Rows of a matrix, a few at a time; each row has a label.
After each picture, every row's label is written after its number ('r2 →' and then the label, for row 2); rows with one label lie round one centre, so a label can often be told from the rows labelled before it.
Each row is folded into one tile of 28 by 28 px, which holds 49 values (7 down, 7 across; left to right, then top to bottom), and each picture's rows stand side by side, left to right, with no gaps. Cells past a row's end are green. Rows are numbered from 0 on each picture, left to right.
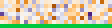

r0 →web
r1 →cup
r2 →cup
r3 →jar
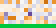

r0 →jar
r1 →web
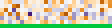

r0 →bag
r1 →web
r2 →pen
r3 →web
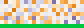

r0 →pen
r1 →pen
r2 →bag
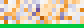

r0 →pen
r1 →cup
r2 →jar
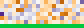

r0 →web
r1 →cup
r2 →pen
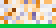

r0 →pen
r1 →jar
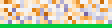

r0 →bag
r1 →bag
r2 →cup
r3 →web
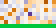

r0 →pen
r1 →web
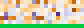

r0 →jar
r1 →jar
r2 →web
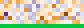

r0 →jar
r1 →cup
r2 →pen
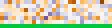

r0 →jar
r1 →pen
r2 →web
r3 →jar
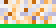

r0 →pen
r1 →pen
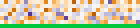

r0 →pen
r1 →web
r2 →web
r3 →pen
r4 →web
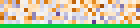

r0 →jar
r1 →jar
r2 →web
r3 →bag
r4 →cup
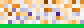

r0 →bag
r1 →web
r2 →web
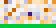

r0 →pen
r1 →web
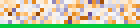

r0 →bag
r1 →pen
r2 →cup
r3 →jar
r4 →cup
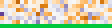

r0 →web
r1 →bag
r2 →cup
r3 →jar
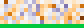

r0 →pen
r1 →cup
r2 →cup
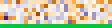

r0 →jar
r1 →bag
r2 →cup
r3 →web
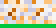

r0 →pen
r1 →pen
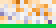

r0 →web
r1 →bag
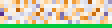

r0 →web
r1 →pen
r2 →jar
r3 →pen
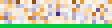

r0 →jar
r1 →pen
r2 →web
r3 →bag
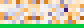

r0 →jar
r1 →jar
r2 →cup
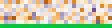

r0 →jar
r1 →jar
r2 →jar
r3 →cup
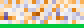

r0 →jar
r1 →pen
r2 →web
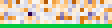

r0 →jar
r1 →web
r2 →jar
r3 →jar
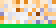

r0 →web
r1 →bag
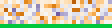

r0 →bag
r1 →cup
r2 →web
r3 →pen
